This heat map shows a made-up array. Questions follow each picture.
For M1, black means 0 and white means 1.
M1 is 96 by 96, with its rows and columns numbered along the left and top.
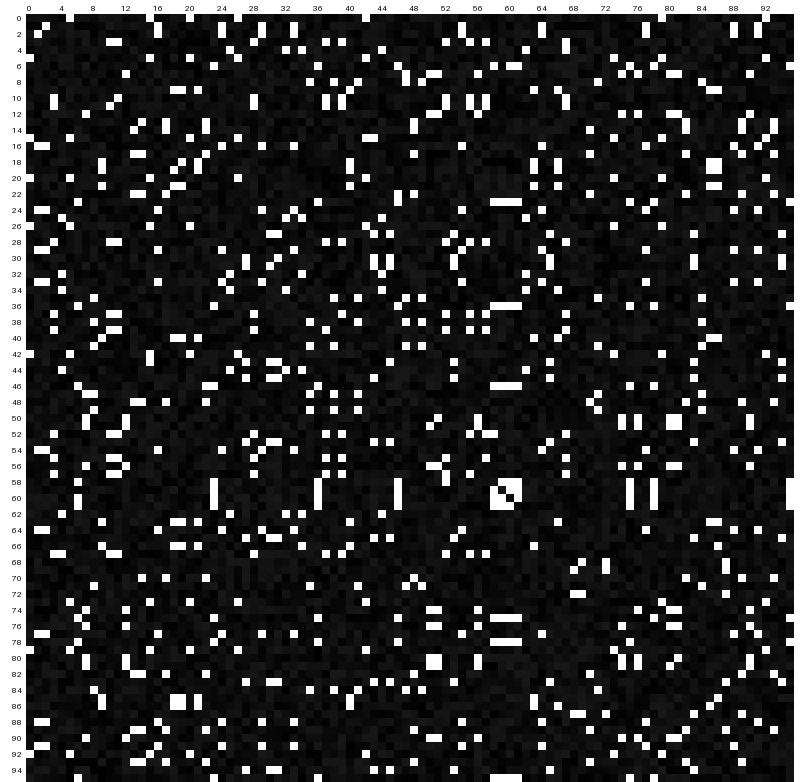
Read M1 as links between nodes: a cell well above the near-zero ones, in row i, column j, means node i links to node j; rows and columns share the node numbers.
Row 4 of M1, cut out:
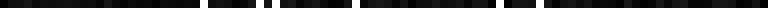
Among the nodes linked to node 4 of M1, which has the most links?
node 67
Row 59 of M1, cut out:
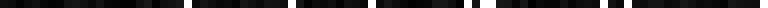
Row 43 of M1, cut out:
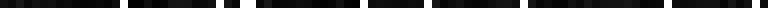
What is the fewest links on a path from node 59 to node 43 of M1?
6
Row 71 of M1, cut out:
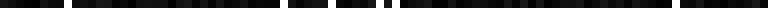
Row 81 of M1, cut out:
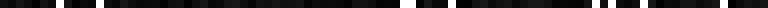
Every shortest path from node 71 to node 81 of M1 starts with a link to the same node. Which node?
node 47
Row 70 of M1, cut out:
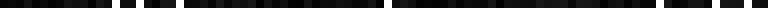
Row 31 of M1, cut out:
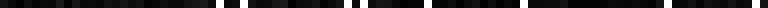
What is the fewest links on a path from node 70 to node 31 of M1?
4
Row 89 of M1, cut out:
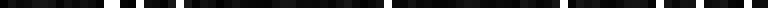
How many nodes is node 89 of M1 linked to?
9
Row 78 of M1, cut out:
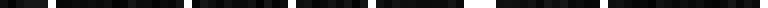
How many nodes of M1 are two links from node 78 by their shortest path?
2
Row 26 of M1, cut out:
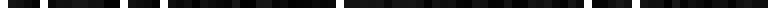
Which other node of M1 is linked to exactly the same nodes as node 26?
node 92
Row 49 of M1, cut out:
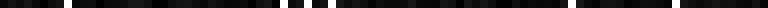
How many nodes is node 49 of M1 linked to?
6
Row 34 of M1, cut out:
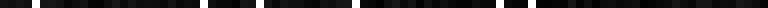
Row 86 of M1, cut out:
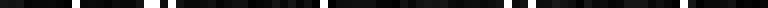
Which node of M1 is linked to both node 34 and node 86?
node 66
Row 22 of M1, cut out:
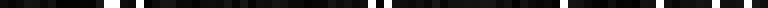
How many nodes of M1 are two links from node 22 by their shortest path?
10
